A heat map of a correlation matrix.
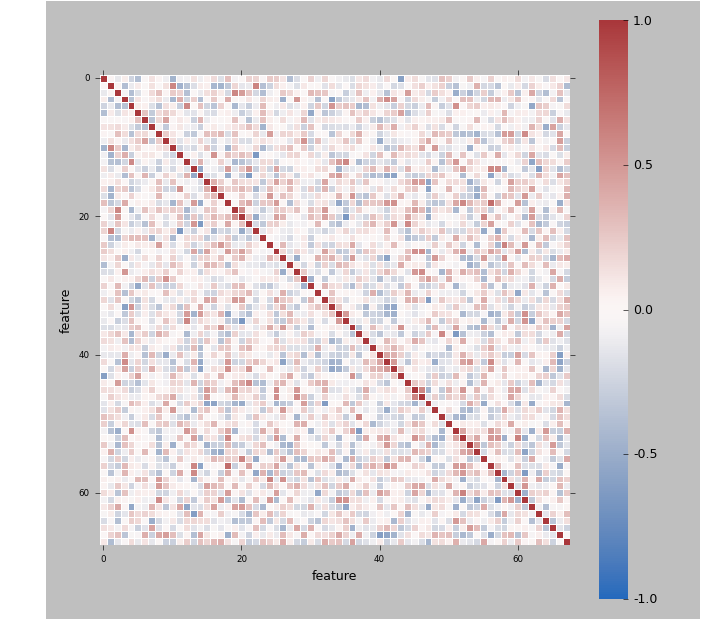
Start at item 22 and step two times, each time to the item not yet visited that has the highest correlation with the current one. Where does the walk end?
10
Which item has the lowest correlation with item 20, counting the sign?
35
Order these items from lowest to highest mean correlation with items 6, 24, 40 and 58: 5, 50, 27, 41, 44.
44, 27, 41, 50, 5
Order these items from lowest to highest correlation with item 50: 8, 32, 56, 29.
56, 32, 8, 29
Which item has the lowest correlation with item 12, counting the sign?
62
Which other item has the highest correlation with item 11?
16
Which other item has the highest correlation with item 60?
52
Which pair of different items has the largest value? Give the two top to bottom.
18, 56
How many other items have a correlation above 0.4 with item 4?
3
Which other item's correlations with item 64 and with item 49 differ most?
51
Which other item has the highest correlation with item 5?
43
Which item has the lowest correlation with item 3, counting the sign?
33
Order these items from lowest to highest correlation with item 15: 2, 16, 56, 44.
56, 2, 44, 16
